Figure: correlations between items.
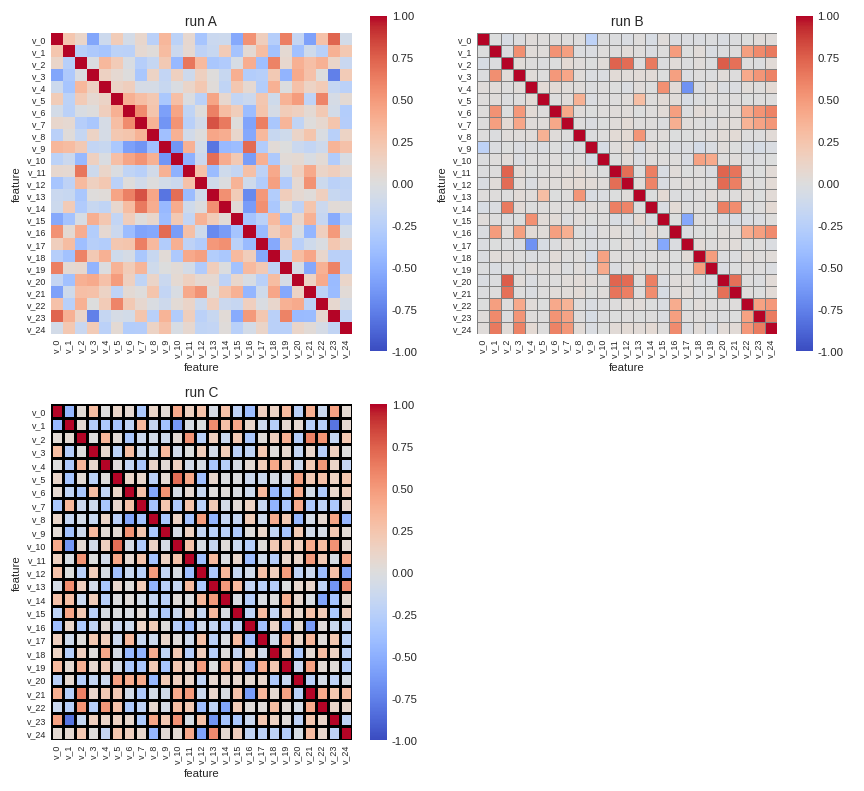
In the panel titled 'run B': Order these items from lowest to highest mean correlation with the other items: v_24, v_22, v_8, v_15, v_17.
v_17, v_15, v_8, v_22, v_24
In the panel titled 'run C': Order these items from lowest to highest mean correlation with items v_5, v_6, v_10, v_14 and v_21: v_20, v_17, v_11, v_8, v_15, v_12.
v_8, v_12, v_15, v_17, v_20, v_11
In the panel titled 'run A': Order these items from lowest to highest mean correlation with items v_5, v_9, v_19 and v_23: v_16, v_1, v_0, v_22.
v_1, v_22, v_16, v_0
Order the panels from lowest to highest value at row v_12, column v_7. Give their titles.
run C, run A, run B
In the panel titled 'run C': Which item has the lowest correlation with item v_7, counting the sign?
v_18
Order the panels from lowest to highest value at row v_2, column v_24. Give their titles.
run A, run B, run C
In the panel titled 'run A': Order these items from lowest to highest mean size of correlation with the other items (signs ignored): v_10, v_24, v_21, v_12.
v_24, v_12, v_21, v_10
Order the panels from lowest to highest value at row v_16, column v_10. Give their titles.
run A, run C, run B
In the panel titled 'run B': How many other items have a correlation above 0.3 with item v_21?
5
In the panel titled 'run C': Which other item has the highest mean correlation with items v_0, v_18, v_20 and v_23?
v_10
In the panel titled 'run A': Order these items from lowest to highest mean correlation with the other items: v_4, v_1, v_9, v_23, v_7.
v_9, v_1, v_23, v_4, v_7
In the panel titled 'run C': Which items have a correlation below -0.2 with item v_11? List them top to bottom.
v_8, v_12, v_16, v_18
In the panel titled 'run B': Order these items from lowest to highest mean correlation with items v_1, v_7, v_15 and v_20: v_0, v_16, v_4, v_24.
v_0, v_4, v_16, v_24
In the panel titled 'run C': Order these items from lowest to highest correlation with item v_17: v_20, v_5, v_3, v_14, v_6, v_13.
v_13, v_5, v_14, v_20, v_3, v_6
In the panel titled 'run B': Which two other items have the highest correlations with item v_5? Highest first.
v_8, v_13
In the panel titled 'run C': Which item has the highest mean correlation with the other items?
v_21
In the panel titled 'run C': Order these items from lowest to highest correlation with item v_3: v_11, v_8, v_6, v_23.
v_8, v_11, v_23, v_6
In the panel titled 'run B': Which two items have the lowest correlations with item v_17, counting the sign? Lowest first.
v_4, v_15
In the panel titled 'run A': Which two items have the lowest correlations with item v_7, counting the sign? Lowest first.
v_9, v_16
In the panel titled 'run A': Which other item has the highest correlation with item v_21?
v_12
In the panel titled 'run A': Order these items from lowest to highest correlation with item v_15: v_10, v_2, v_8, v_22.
v_22, v_2, v_8, v_10
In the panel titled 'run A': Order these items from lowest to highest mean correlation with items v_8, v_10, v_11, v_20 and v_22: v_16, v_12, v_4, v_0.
v_16, v_0, v_12, v_4
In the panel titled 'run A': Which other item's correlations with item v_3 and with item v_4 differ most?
v_23
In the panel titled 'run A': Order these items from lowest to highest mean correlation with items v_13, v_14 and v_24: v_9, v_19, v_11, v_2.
v_9, v_2, v_11, v_19
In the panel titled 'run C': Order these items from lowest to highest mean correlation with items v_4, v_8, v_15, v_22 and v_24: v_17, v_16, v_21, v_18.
v_16, v_17, v_18, v_21
